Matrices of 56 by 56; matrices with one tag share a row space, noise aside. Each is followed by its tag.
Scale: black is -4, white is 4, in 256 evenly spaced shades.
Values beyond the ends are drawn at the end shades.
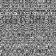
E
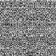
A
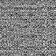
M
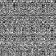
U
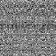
U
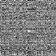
A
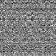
U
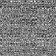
M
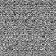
U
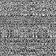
M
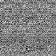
A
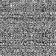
M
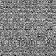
E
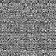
M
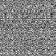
U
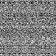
U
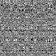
E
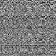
U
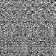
U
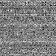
M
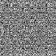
E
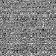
M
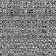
M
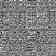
A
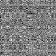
A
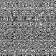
U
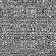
M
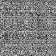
E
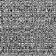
E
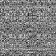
A
